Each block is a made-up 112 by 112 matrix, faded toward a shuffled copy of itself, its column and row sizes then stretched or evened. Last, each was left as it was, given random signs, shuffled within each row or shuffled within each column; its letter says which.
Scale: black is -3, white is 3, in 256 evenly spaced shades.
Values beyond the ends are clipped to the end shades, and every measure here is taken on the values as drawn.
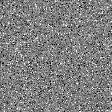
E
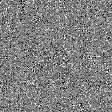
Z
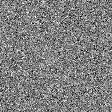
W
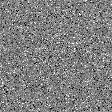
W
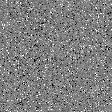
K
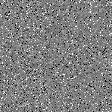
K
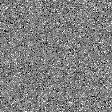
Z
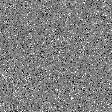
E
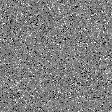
W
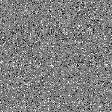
E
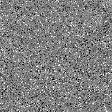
E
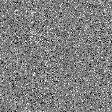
Z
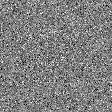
W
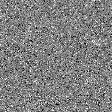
Z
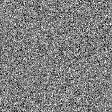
Z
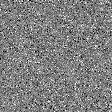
W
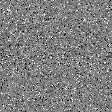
Z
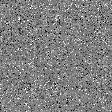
Z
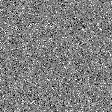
W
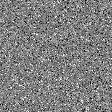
W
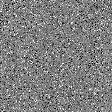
Z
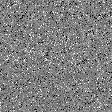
W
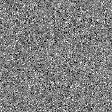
E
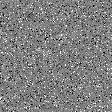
W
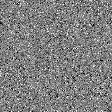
Z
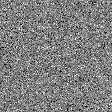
W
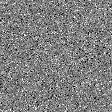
W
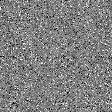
Z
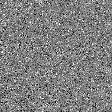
Z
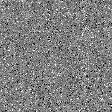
K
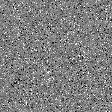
K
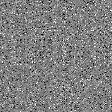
E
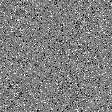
K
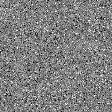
K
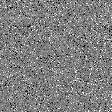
E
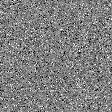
W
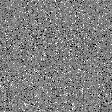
E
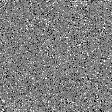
Z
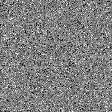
W
